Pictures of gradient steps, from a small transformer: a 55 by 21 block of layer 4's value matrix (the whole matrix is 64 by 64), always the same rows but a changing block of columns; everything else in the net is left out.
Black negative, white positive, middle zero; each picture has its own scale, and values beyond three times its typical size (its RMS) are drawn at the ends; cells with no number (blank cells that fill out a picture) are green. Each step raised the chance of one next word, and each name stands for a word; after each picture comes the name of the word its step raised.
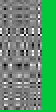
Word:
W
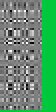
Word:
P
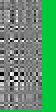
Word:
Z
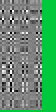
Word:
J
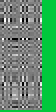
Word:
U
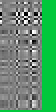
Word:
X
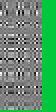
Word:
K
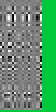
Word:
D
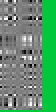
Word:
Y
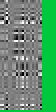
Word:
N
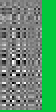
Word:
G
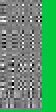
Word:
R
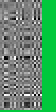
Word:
Y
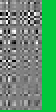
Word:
X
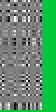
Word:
P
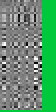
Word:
D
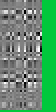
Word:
J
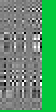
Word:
J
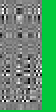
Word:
G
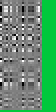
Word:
U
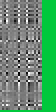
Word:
Z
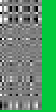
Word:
U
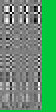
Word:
U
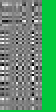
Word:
R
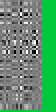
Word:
X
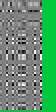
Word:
P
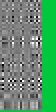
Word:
P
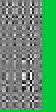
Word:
G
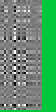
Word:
Z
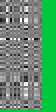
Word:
U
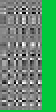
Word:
G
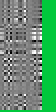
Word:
Z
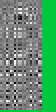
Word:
G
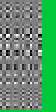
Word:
W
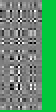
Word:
P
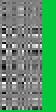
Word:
W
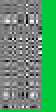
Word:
R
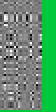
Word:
D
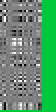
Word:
P
